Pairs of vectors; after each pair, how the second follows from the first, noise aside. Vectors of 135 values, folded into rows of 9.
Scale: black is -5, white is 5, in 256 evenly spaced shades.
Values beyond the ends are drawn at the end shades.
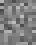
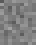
negated, shrunk.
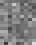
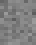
wrapped around, negated, shrunk.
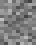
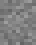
negated, shrunk.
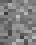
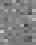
wrapped around, partly zeroed.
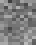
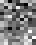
scaled up.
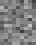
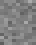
wrapped around, negated, shrunk.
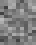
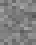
wrapped around, negated, shrunk.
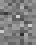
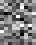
scaled up.
